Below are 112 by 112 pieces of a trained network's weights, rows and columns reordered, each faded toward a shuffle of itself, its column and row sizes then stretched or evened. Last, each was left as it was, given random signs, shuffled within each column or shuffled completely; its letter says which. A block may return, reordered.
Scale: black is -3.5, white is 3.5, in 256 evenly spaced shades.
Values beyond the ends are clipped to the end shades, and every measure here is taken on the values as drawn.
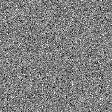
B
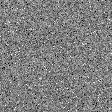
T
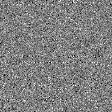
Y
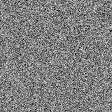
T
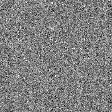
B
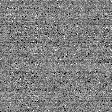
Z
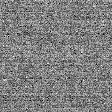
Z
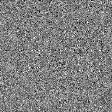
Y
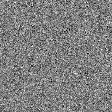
Y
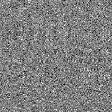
Z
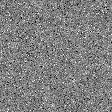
T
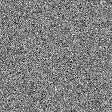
T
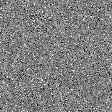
T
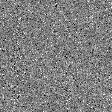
B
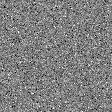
T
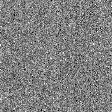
B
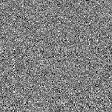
Z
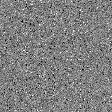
B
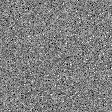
T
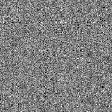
Z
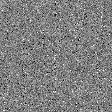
B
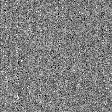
B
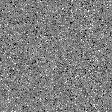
B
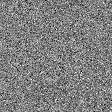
T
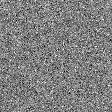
T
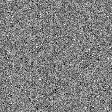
B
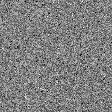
B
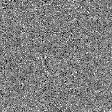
Z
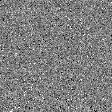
Y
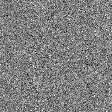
B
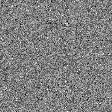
Y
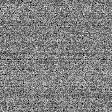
Z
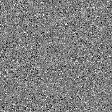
Y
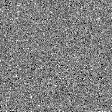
Y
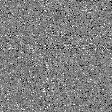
Z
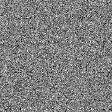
Y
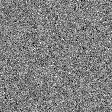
T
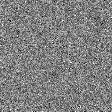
Y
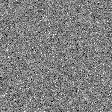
T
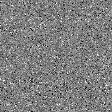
Y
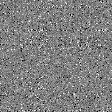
Z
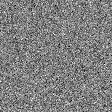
T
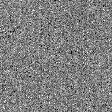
B
